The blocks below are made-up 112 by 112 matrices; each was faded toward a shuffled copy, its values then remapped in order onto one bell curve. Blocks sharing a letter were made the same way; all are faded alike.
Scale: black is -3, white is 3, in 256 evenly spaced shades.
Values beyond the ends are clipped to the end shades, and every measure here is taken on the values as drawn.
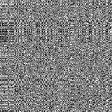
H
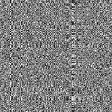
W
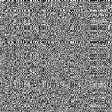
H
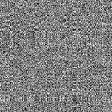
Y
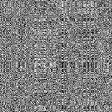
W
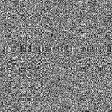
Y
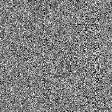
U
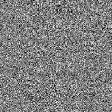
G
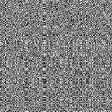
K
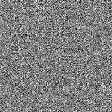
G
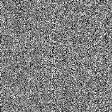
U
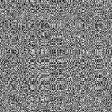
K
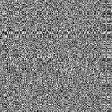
K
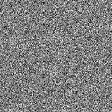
G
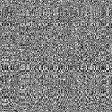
K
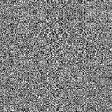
Y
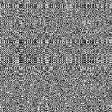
H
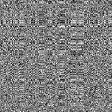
H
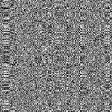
K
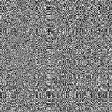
K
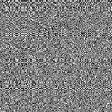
H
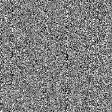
U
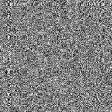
Y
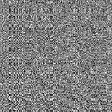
W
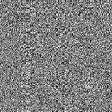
Y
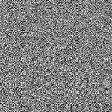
Y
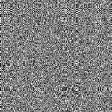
W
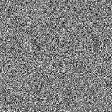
G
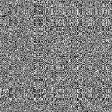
W
